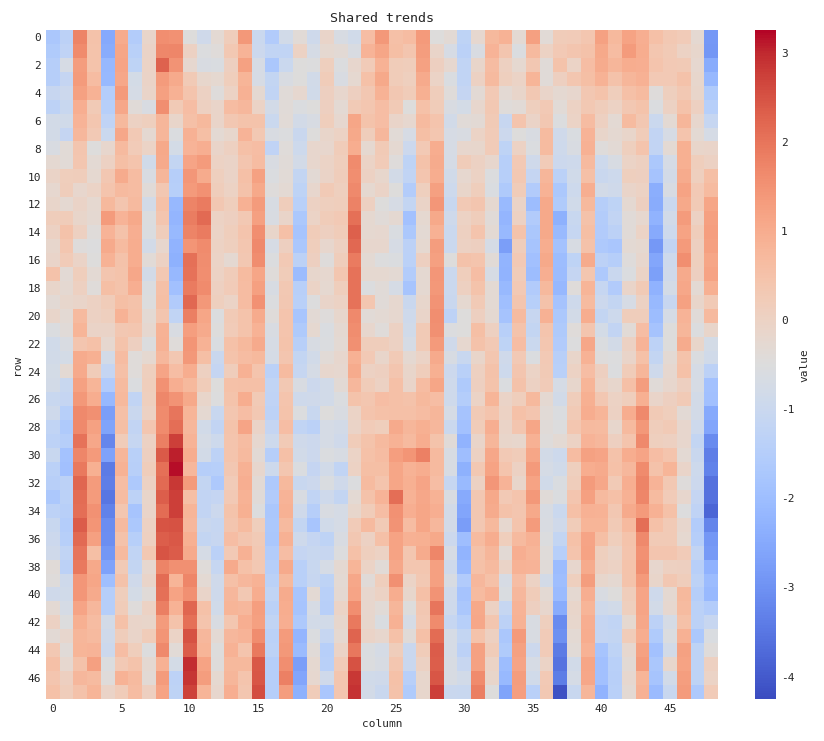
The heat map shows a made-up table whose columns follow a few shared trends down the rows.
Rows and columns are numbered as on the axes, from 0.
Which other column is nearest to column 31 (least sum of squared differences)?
34
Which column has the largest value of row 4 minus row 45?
37
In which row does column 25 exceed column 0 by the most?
33
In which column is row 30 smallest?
48
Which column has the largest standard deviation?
9
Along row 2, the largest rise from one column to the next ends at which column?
5
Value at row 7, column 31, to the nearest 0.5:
0
